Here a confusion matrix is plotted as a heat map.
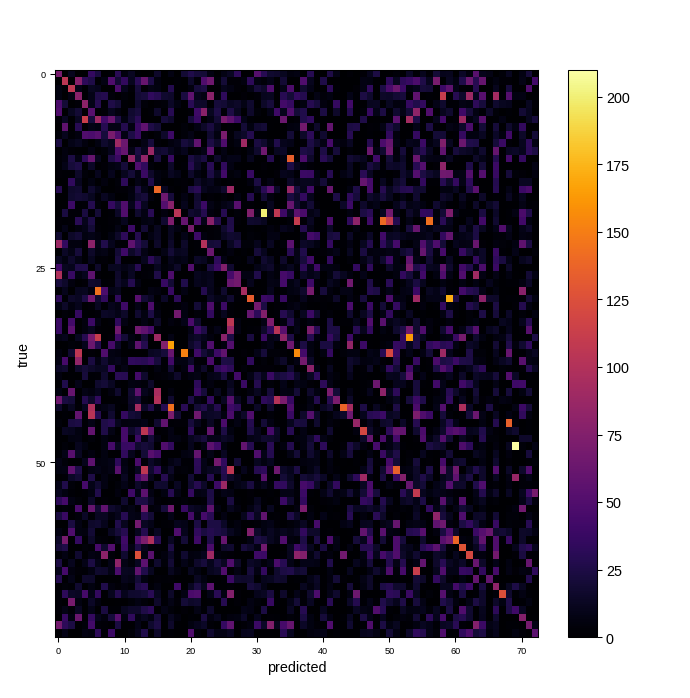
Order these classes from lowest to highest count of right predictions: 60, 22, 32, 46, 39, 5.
39, 5, 32, 22, 46, 60
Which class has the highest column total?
58
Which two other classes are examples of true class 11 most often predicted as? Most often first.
35, 13
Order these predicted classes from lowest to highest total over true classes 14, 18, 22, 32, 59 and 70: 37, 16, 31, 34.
16, 34, 37, 31
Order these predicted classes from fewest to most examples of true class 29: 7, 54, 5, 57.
57, 7, 5, 54
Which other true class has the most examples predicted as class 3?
36
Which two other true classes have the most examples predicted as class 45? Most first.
19, 67
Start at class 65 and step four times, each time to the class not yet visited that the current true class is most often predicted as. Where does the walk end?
6
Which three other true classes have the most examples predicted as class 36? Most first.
19, 62, 18
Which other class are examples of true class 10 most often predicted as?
14
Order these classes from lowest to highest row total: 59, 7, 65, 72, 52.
65, 72, 7, 52, 59
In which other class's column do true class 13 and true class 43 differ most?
17
